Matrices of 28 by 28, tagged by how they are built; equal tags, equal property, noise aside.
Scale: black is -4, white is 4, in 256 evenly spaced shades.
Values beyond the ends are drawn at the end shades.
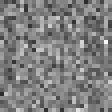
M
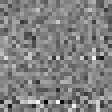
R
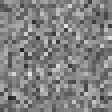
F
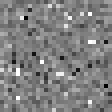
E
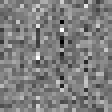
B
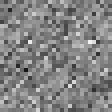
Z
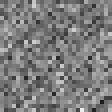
Z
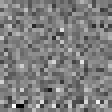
R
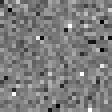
E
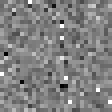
E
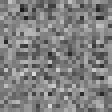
M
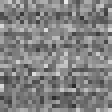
M
